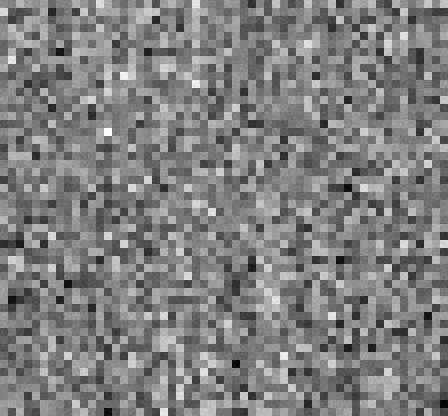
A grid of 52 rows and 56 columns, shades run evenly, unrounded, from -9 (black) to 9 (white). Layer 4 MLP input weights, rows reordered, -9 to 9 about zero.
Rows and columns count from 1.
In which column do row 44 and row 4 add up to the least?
45
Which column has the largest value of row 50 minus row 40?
31
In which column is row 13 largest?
12
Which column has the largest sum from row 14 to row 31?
55
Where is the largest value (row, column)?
17, 14
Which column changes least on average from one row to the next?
53
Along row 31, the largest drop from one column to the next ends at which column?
6
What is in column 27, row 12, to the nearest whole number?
-5
